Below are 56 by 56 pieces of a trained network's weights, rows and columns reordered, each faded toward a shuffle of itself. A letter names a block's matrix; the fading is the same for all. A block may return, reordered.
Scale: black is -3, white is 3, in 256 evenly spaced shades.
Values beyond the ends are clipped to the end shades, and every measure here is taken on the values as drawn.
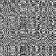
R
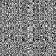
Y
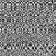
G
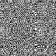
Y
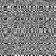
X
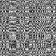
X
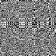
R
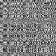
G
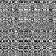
X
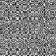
R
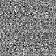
Y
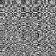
R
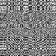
X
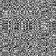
R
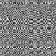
X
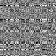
G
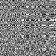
G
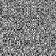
Y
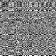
G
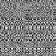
X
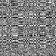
G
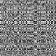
X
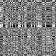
X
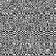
G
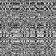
R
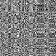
Y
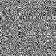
Y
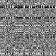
R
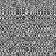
G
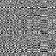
G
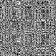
Y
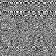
G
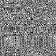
Y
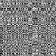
G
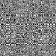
R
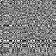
G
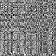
Y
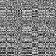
R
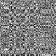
R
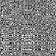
R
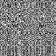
Y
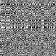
G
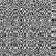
R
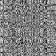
Y
